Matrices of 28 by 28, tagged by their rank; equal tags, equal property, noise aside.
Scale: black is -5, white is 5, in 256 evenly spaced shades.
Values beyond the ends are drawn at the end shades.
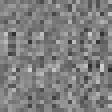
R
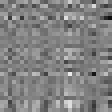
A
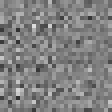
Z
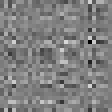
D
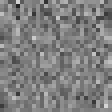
R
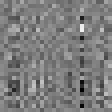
A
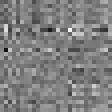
D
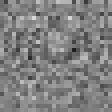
R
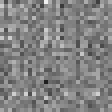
R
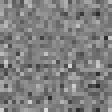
Z
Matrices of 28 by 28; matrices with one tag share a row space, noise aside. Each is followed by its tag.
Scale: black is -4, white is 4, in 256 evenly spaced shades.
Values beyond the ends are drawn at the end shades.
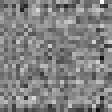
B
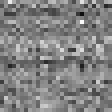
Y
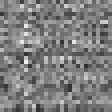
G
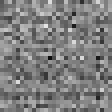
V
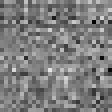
B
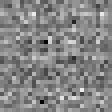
V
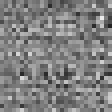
B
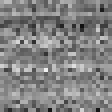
V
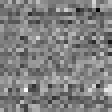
B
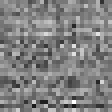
V
